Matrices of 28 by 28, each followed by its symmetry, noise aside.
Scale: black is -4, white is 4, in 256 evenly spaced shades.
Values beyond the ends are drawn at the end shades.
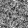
same after a half turn.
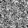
same after a half turn.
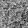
symmetric.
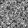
symmetric.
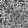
symmetric.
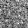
no symmetry.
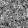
no symmetry.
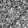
symmetric.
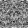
mirrored left to right.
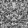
mirrored left to right.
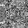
mirrored top to bottom.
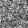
no symmetry.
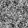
same after a half turn.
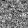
no symmetry.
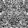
mirrored left to right.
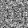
mirrored top to bottom.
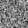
no symmetry.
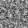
same after a half turn.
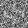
same after a half turn.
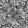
symmetric.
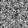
no symmetry.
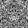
mirrored left to right.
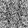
same after a half turn.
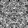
mirrored left to right.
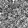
symmetric.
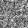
no symmetry.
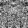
mirrored left to right.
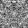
mirrored left to right.
